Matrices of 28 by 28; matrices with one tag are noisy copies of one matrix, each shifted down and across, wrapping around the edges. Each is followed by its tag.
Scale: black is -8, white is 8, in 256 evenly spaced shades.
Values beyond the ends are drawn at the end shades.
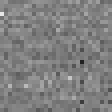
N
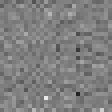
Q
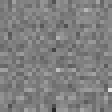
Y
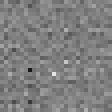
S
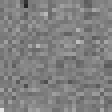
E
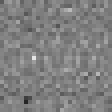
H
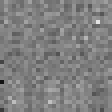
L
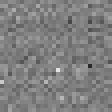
Q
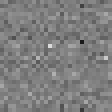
Q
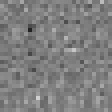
H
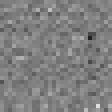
H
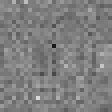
L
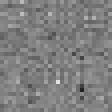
E
